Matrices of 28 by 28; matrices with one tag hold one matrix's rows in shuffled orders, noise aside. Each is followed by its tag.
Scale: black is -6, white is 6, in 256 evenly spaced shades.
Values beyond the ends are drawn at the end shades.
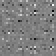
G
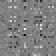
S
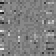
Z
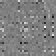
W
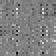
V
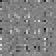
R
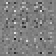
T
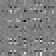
S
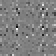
V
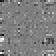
Z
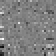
Z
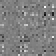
W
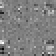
Z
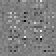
S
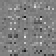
S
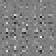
T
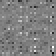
G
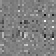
W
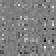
W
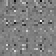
T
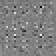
T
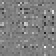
W
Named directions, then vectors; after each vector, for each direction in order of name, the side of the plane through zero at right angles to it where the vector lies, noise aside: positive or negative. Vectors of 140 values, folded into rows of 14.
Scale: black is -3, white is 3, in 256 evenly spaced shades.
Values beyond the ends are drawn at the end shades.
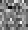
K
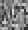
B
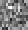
negative, negative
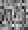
positive, negative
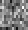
negative, positive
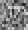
negative, negative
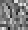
positive, positive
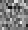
positive, positive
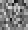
negative, negative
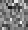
positive, positive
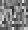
negative, positive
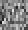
positive, negative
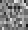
positive, positive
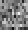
positive, negative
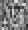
positive, positive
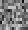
positive, negative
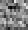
positive, positive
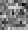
negative, negative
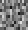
negative, positive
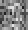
positive, negative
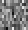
negative, positive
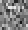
negative, negative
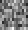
negative, positive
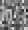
negative, positive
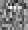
negative, negative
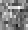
negative, negative
